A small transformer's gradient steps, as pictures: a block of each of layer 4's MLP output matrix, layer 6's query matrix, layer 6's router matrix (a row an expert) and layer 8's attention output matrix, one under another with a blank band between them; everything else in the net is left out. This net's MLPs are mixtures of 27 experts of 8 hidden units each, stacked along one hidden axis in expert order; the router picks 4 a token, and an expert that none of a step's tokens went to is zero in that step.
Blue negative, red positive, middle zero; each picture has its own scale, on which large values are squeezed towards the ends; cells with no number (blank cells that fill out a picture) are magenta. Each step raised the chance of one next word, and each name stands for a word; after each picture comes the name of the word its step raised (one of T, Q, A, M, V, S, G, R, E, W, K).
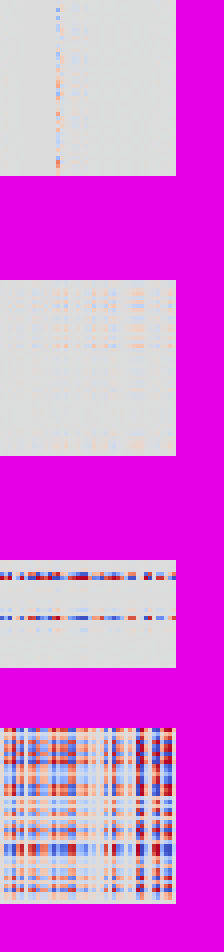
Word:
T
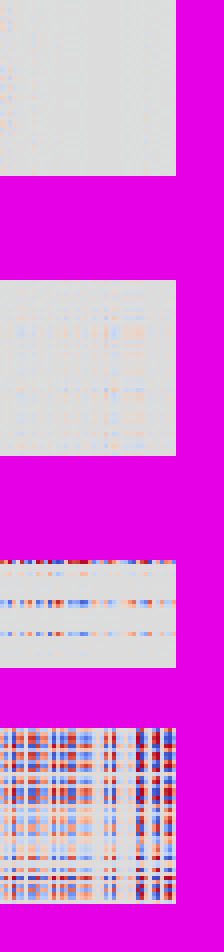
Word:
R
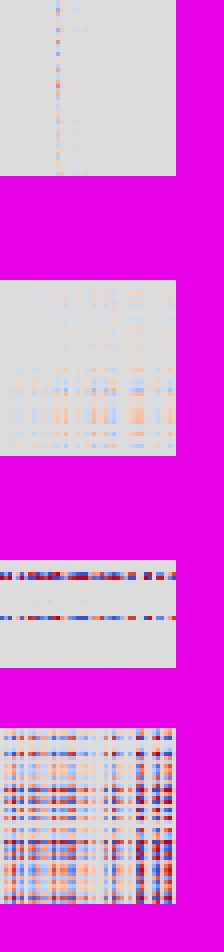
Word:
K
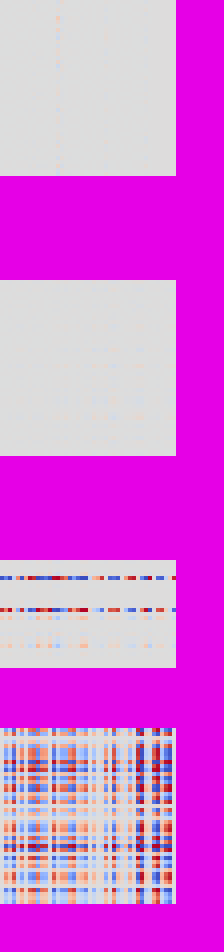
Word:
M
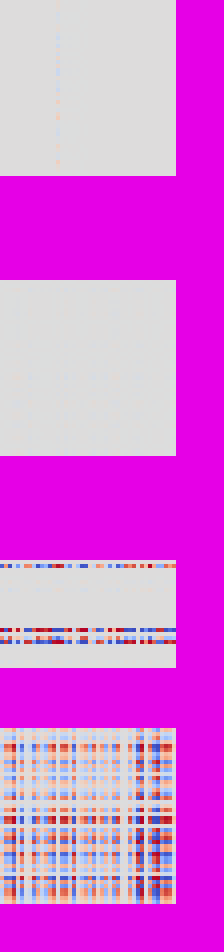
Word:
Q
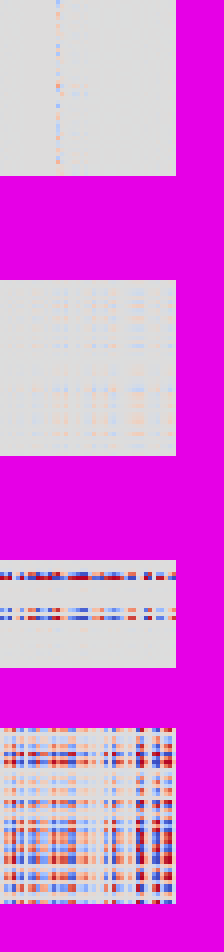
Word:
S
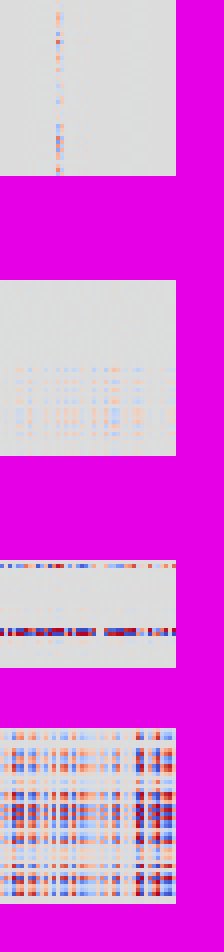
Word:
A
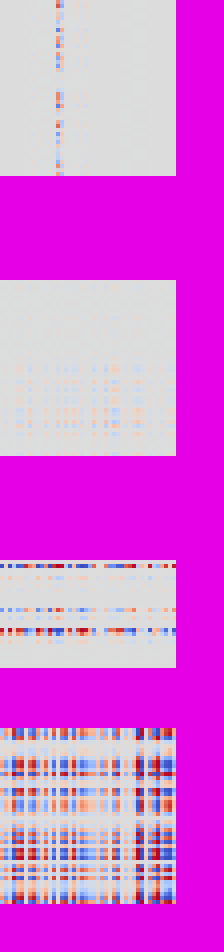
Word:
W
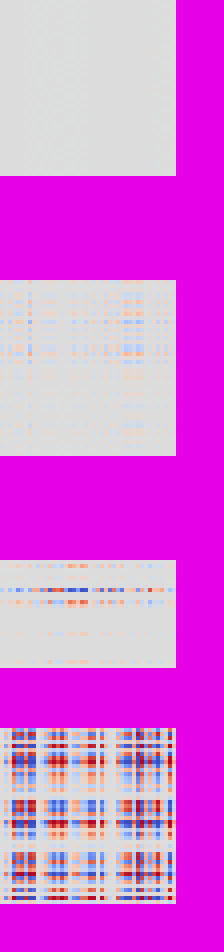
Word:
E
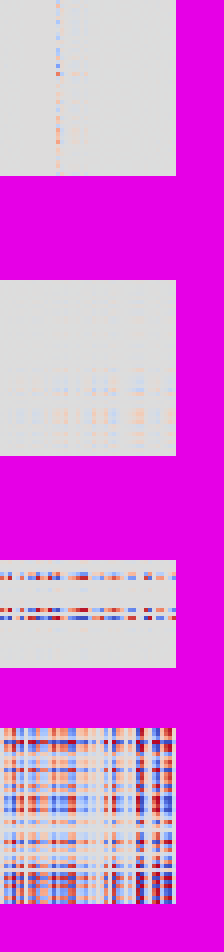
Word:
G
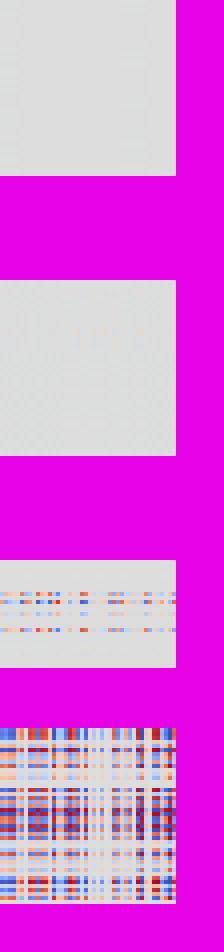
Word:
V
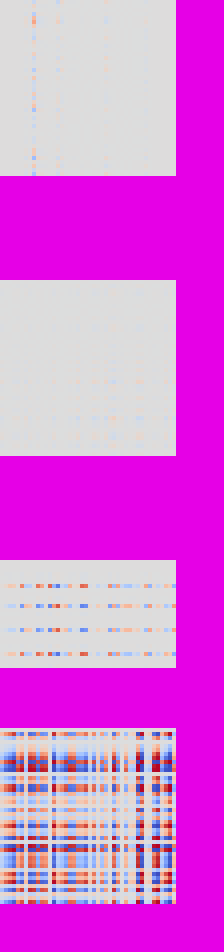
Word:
M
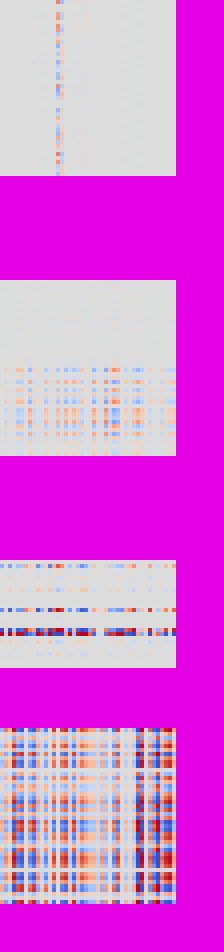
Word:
S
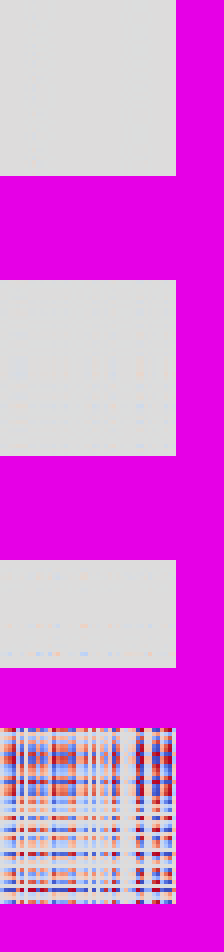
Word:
T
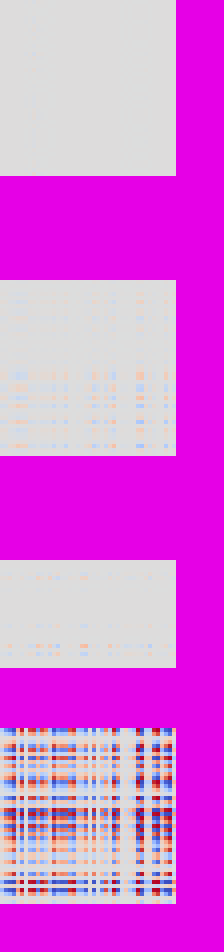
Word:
V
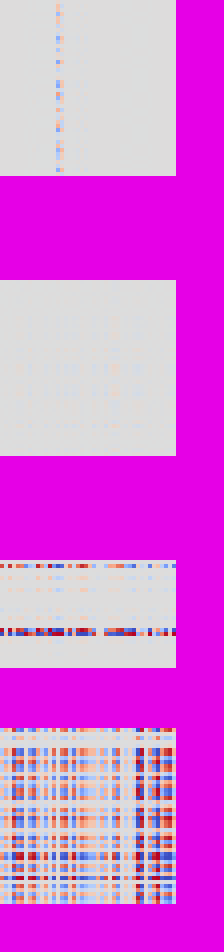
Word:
Q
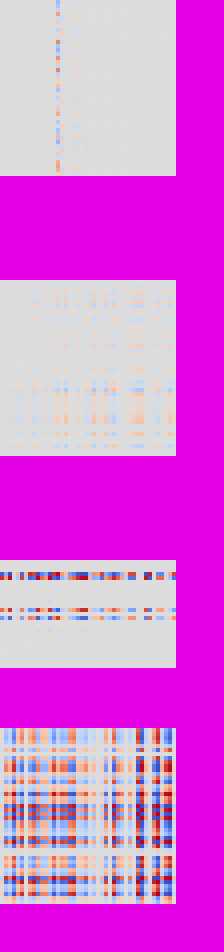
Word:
A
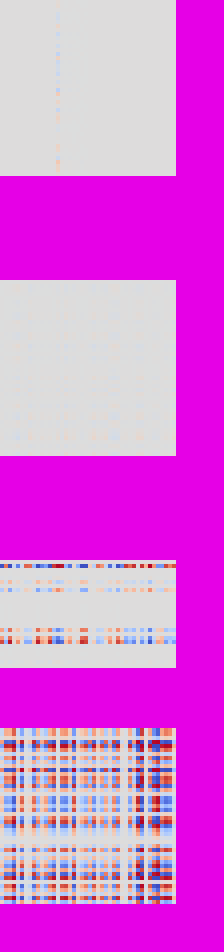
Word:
G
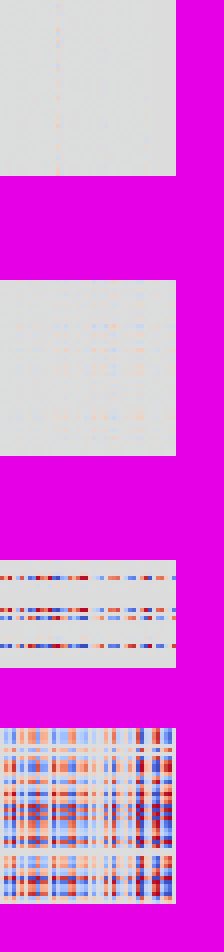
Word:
A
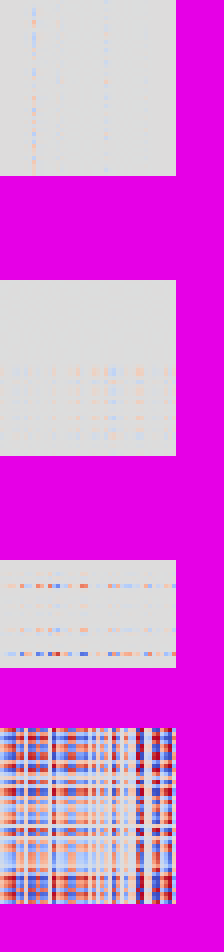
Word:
R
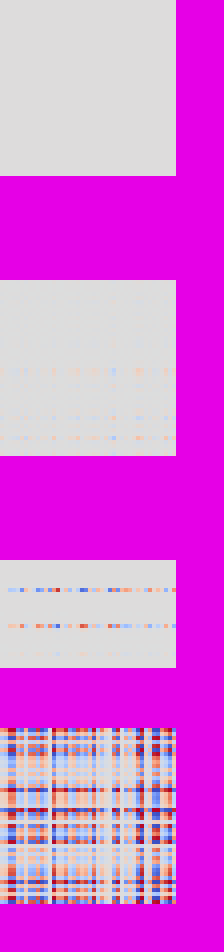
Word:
K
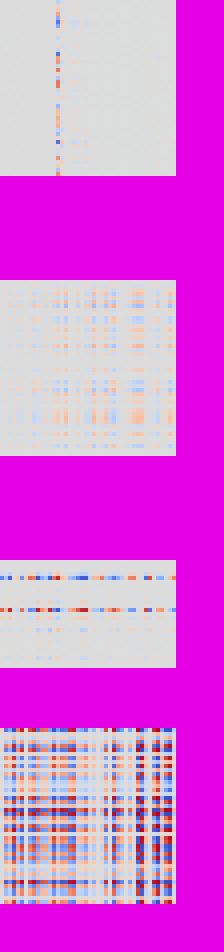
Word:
V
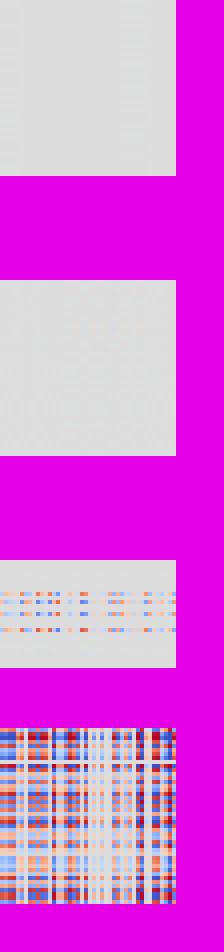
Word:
R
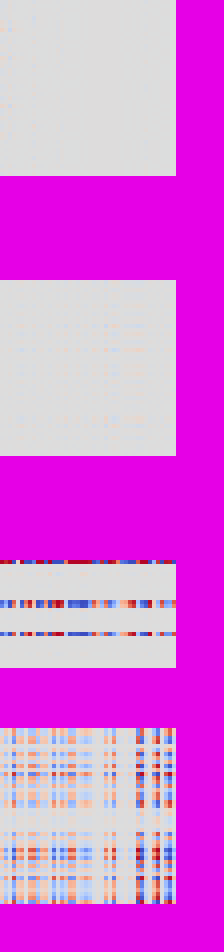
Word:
W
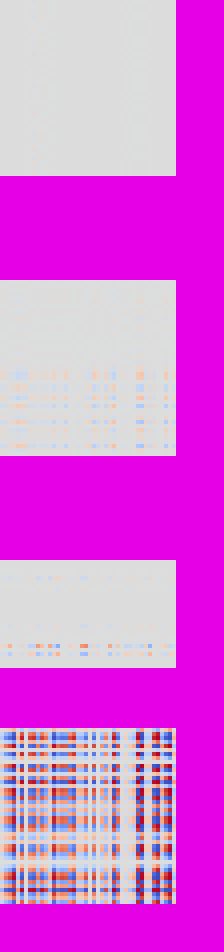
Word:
R
